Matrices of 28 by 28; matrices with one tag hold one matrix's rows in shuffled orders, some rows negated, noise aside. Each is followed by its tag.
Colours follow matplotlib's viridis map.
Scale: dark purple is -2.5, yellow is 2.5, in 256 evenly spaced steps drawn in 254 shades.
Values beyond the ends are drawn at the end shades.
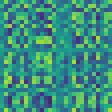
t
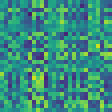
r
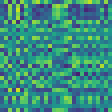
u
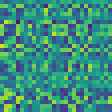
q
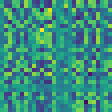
t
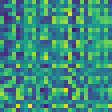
q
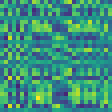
u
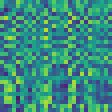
q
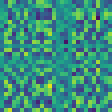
t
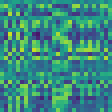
u
